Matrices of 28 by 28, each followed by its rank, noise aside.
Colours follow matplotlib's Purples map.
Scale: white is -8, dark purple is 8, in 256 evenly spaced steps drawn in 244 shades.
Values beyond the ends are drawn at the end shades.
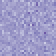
four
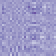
four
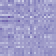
three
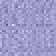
four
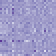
three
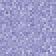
eight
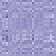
two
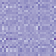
three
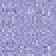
four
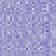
four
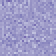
eight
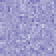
eight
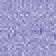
eight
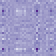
two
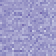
eight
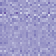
three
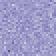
six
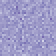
eight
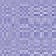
two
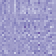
four
